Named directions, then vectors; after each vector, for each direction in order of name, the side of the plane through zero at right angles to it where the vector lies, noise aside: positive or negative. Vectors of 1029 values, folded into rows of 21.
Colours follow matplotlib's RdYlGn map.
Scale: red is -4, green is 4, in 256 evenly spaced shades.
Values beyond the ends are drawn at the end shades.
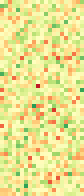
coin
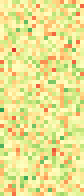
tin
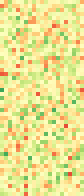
negative, positive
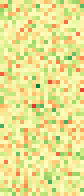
negative, negative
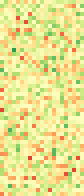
positive, negative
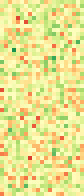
positive, negative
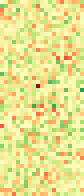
positive, positive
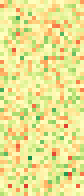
negative, positive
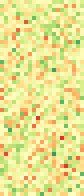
positive, negative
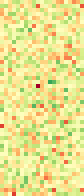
positive, positive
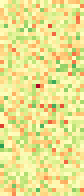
positive, positive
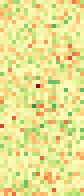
positive, positive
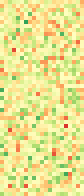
negative, positive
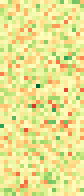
negative, negative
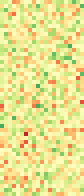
negative, negative
